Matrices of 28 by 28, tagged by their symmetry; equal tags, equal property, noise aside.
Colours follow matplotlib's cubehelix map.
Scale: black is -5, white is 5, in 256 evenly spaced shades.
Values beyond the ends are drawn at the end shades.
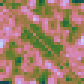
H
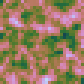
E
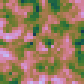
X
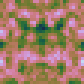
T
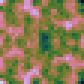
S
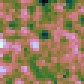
X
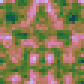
T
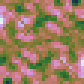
H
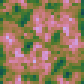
H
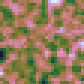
X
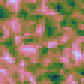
X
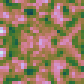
S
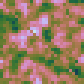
E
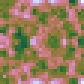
S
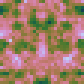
T
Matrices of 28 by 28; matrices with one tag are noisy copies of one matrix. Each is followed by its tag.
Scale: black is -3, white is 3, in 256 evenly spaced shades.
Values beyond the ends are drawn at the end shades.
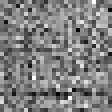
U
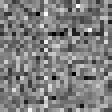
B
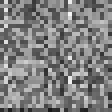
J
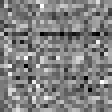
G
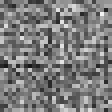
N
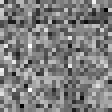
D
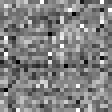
N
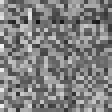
D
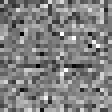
N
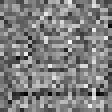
U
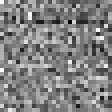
D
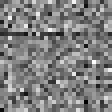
G
